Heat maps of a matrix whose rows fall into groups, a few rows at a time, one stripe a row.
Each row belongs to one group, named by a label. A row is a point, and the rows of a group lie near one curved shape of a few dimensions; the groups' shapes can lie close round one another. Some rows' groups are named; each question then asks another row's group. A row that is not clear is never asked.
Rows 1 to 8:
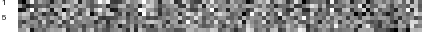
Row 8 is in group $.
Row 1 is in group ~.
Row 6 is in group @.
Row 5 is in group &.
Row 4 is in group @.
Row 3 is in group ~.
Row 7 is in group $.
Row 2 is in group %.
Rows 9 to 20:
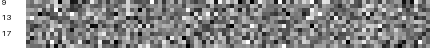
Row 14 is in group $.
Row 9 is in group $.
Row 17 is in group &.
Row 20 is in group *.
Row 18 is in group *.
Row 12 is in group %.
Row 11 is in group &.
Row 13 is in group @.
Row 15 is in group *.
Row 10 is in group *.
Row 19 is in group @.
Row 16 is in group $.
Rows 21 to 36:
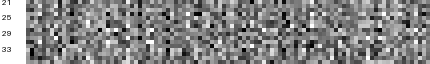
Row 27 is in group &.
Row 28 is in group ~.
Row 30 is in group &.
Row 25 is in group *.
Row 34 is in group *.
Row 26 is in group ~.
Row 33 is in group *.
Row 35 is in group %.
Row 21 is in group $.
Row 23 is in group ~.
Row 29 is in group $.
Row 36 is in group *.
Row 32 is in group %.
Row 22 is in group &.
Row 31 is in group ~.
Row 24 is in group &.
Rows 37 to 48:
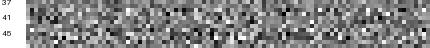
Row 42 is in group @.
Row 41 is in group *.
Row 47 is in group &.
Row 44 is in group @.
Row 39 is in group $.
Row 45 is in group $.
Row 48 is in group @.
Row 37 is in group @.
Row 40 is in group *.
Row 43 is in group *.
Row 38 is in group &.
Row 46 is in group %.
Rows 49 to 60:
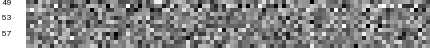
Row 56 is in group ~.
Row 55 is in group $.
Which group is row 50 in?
&
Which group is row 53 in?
$
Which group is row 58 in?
$
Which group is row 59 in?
&
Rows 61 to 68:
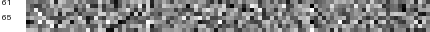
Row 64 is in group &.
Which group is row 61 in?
$
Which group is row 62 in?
*
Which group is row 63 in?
$
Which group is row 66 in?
~
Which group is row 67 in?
$
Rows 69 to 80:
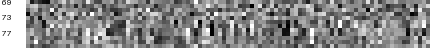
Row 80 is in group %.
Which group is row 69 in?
%
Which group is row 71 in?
$
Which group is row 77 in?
&
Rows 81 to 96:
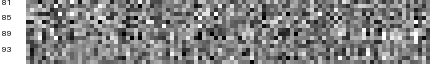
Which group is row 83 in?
@
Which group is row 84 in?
%
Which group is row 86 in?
~
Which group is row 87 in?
@
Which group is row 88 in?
$
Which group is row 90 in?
&
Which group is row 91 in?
~
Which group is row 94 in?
*
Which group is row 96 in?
@
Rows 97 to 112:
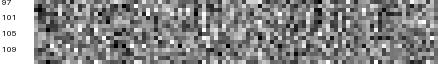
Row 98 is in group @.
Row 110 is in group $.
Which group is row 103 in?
%
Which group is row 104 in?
%
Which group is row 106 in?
@
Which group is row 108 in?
*
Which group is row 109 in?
~
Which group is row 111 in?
&
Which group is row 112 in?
%
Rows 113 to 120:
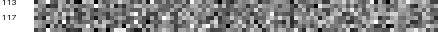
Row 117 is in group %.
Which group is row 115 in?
$
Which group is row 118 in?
&
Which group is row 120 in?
%
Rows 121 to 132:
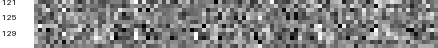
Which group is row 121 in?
*
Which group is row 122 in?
$
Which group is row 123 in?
&
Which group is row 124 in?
$
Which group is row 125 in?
$
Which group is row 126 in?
*
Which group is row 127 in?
@
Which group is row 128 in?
$
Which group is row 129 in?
&
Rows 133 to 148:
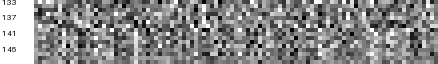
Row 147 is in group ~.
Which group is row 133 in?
@
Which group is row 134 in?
@
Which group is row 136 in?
~
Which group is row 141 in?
&
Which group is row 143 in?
*
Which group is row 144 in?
$
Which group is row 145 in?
~
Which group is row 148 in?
$
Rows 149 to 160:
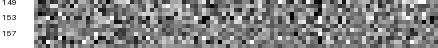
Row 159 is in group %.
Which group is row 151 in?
*
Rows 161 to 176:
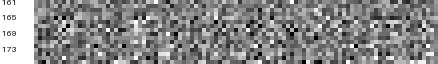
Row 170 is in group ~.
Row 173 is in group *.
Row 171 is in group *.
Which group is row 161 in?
*
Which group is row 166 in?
*
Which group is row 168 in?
$
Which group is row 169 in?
*
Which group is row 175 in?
&
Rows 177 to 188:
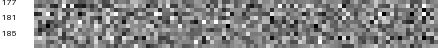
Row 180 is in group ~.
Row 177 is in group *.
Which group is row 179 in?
@
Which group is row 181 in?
@
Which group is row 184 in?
~
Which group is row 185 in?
$
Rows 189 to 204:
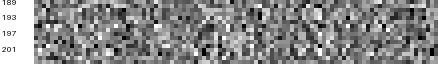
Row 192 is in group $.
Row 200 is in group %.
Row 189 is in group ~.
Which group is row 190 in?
%
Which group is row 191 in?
$
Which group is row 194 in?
%
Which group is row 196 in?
~
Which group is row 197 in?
@
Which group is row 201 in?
@
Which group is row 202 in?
&
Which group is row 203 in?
%
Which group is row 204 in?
@
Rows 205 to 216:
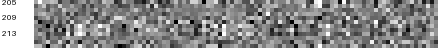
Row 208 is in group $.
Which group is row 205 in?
@
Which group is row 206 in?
$
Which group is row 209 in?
%
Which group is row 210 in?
*
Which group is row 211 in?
%
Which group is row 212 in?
*
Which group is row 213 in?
%
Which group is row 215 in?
$
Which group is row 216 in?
&
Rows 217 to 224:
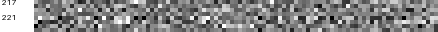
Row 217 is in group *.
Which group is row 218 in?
%
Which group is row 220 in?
&
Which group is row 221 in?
@
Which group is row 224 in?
$
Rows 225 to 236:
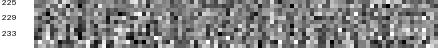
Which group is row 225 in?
*
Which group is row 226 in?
$
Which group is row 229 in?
~
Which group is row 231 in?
$
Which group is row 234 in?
~
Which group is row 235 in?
@
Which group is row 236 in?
@
